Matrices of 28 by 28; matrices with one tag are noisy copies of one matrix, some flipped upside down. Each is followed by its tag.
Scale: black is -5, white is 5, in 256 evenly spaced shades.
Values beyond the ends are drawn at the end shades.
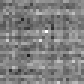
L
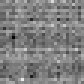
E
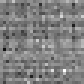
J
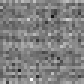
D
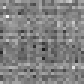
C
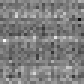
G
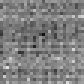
C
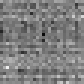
C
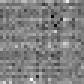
D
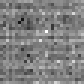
L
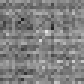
L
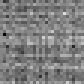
J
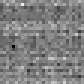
E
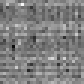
E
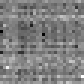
C
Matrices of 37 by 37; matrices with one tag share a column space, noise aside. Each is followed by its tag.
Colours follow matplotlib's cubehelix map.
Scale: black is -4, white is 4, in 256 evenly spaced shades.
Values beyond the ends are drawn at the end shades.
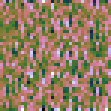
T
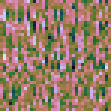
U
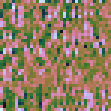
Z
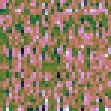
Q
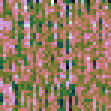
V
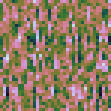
U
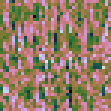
U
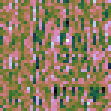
U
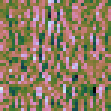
U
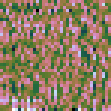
Q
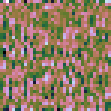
T
